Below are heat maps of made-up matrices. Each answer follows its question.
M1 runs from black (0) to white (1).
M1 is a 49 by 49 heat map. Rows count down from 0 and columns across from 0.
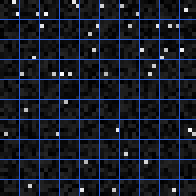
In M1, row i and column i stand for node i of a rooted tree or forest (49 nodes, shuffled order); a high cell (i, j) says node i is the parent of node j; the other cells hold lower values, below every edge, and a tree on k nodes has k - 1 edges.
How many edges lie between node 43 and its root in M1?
4
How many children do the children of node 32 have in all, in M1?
3
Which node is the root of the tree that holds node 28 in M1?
27
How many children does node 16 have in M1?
1
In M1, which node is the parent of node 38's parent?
25
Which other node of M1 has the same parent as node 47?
29
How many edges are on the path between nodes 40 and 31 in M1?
7
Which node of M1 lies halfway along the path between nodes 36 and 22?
14
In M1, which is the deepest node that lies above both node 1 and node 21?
33
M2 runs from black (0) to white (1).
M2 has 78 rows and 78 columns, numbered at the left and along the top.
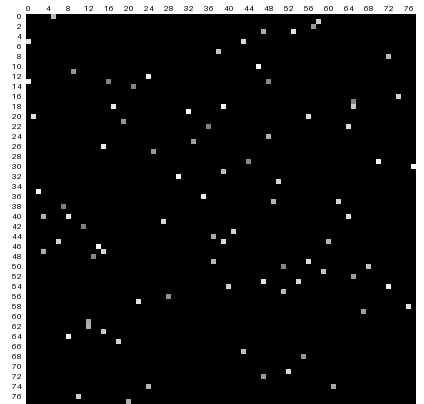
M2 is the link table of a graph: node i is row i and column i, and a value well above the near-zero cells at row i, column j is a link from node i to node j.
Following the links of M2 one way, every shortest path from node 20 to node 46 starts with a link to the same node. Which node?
node 1
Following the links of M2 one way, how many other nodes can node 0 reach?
12
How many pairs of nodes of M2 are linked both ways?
6
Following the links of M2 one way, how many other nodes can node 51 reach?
10
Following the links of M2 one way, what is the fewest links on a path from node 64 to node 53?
5
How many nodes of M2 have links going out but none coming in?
7
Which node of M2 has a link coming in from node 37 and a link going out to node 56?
node 49
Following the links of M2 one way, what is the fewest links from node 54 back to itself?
4
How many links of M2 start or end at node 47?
5
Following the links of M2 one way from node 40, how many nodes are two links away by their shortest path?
3
